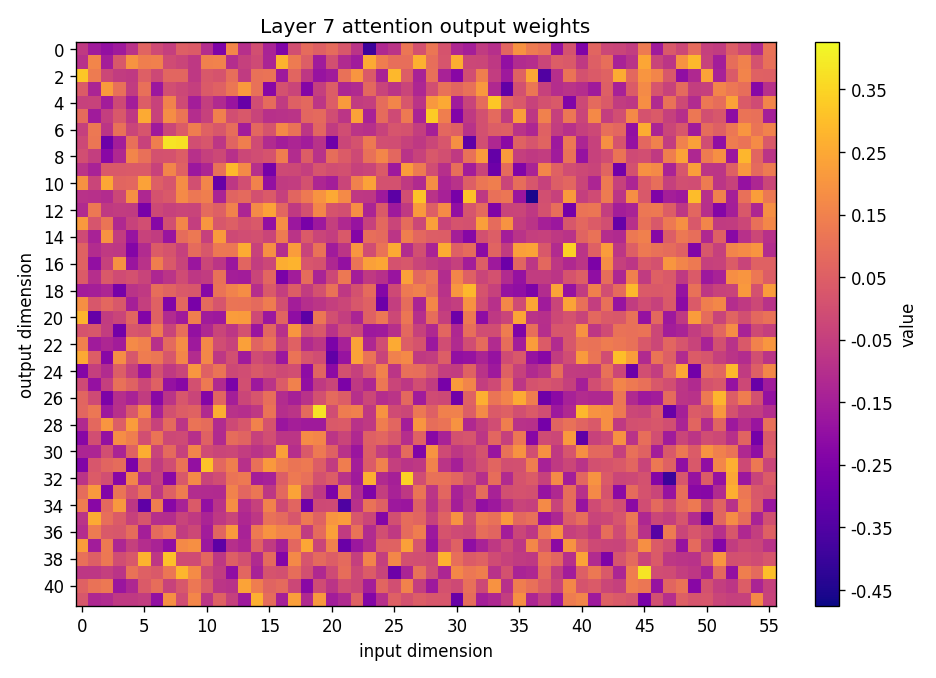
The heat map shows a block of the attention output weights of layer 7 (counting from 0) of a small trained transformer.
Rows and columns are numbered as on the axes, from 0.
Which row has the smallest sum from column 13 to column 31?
34
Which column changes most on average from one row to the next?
30
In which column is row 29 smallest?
40
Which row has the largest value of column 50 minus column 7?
19
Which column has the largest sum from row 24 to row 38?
52
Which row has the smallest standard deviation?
6
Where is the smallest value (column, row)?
36, 11
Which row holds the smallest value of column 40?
29
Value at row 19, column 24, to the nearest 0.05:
-0.3
